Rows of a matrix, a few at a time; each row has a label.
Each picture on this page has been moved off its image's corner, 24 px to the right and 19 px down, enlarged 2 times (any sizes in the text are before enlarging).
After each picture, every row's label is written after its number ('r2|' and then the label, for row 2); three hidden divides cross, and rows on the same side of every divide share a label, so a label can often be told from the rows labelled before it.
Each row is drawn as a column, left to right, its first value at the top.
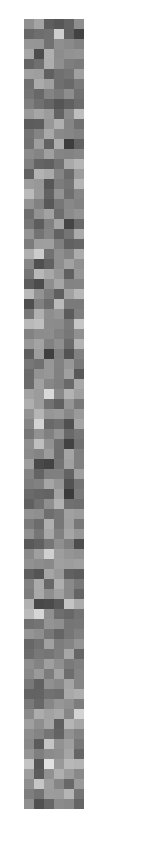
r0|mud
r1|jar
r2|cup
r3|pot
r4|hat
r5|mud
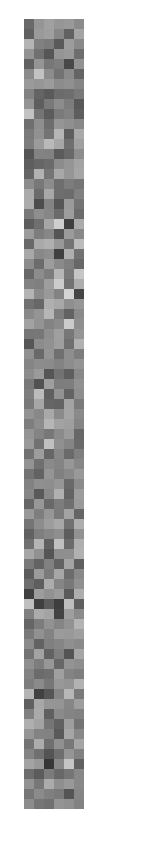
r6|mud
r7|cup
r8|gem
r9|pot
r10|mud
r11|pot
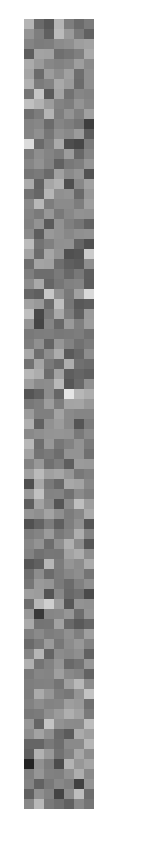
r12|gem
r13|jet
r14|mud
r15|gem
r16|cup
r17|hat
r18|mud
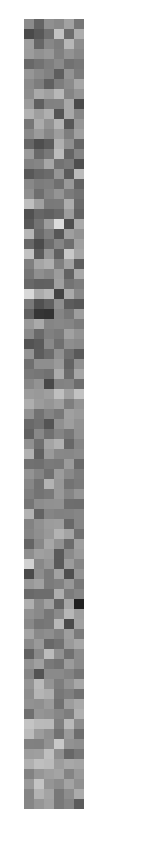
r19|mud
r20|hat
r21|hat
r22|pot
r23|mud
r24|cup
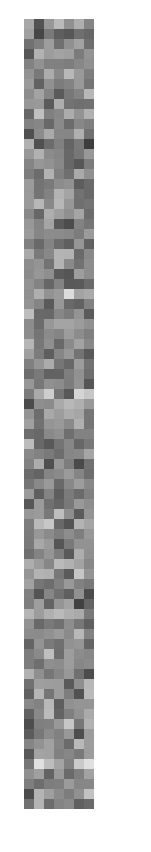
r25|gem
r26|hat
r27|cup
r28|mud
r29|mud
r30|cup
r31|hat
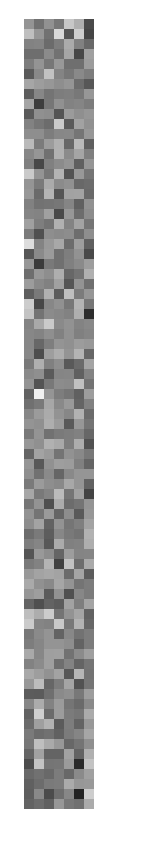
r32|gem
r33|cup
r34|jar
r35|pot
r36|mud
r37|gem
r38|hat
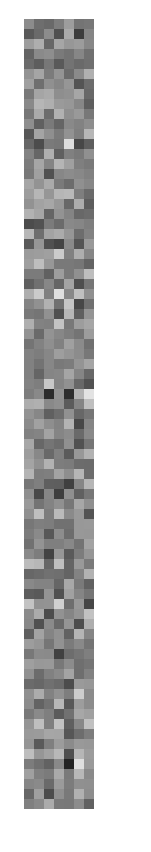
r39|mud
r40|mud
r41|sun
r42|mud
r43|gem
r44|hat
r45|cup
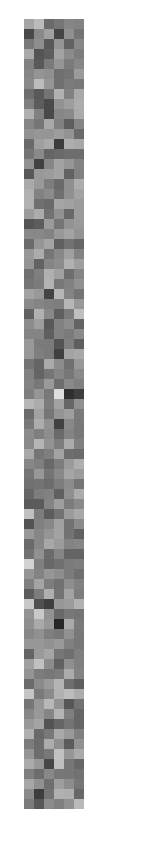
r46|mud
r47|jar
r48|pot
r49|hat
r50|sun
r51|sun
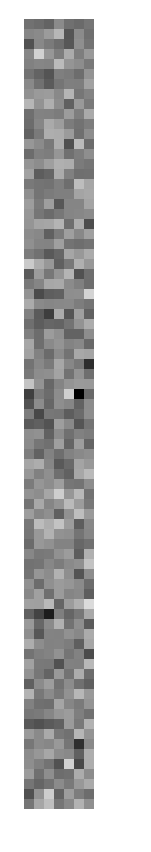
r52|sun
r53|jet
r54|jet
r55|pot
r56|hat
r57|sun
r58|mud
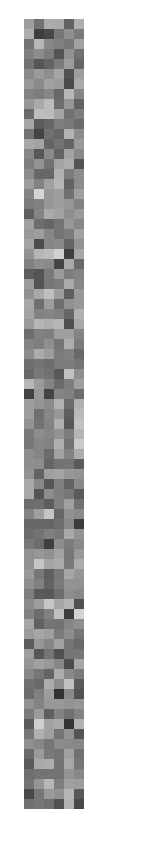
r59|gem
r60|mud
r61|mud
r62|jar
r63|jet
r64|jar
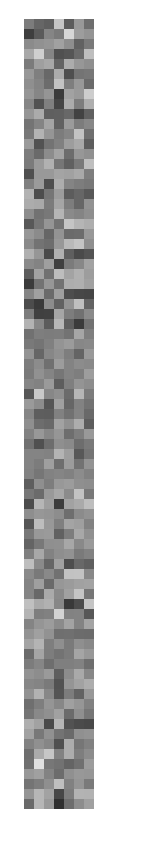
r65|mud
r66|hat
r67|jet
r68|jar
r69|pot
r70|pot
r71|jet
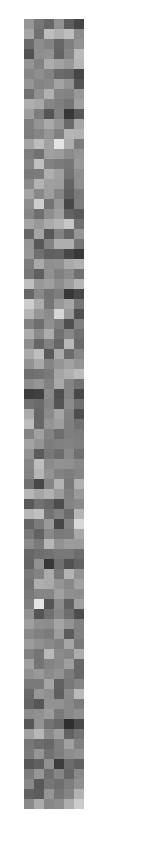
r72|gem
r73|sun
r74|pot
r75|gem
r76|pot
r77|jet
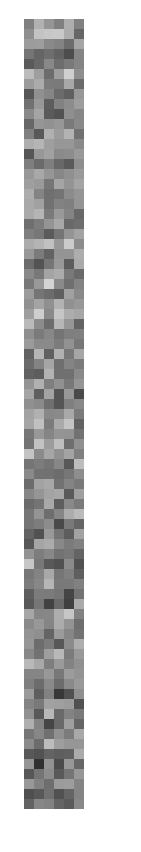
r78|jar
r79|gem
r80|pot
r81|gem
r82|jar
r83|sun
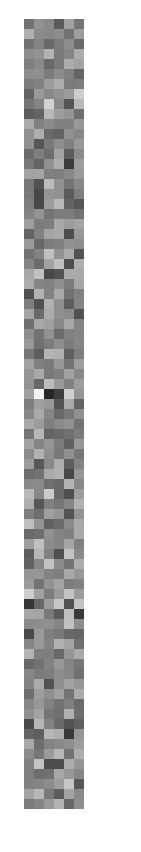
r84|pot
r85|cup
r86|sun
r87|sun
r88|cup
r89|jet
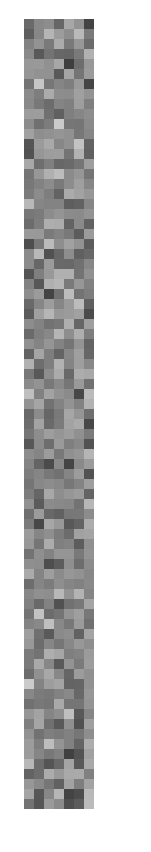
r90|hat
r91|jar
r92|pot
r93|pot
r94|jar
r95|gem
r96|hat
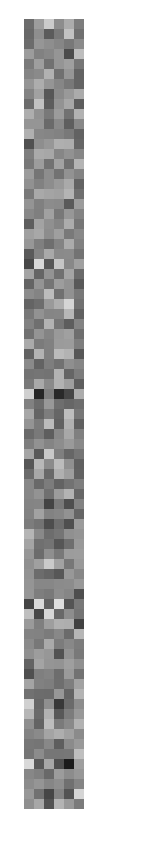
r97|cup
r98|sun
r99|jar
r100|sun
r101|gem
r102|hat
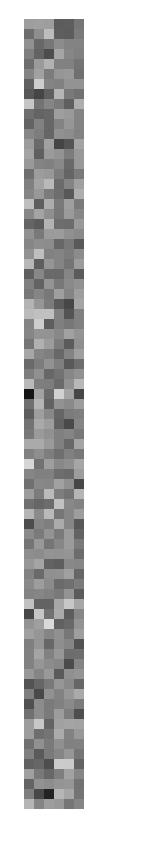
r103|sun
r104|jar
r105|gem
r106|hat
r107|hat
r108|sun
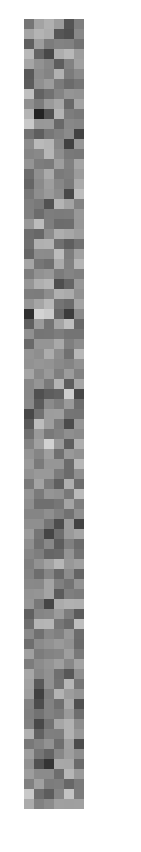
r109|jet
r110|gem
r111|gem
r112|mud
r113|hat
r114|sun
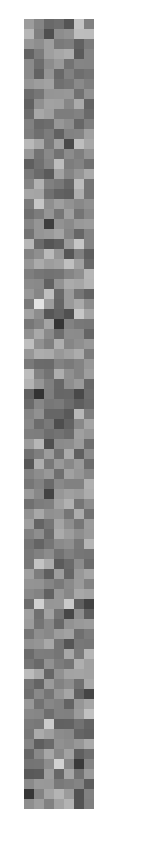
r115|gem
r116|sun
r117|mud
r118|jet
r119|jet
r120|gem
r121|pot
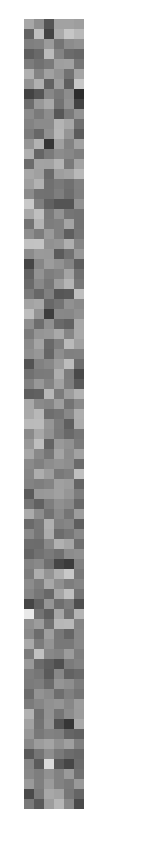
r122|jar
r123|gem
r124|hat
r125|pot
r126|pot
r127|jar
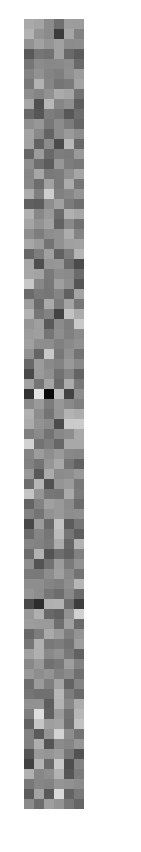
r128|gem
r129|cup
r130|sun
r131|hat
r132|gem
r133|jar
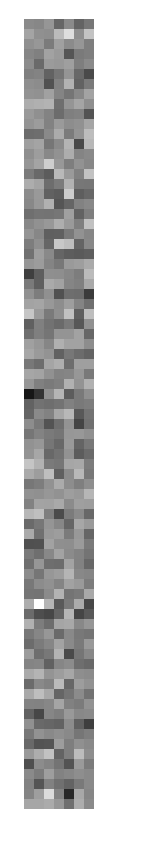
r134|sun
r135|sun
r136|jet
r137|pot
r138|gem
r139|jet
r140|pot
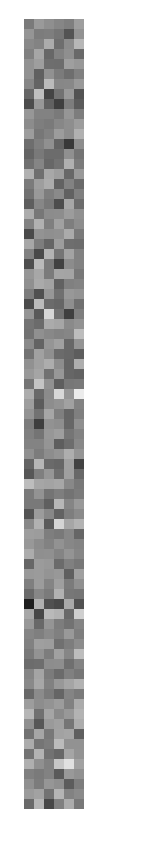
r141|cup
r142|jet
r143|jar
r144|cup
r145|hat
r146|cup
